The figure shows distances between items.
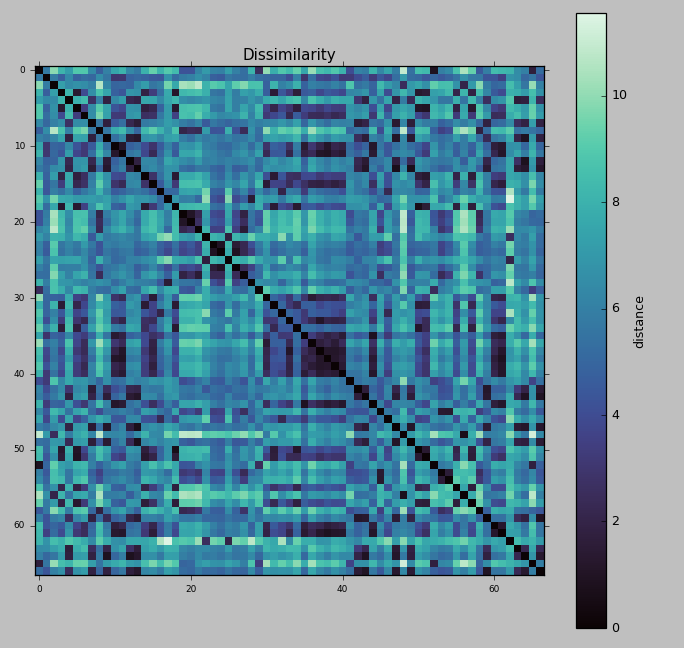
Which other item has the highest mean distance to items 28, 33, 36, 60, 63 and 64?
65
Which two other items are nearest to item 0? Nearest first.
52, 65
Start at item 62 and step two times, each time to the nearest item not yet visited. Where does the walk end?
22
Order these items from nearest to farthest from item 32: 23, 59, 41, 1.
1, 23, 59, 41
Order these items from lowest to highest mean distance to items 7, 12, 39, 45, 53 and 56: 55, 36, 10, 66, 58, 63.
66, 10, 63, 58, 36, 55
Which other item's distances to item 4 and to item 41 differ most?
63
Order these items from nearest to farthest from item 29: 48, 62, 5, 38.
38, 5, 62, 48
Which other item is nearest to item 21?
27
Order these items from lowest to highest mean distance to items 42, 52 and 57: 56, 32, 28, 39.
39, 32, 28, 56
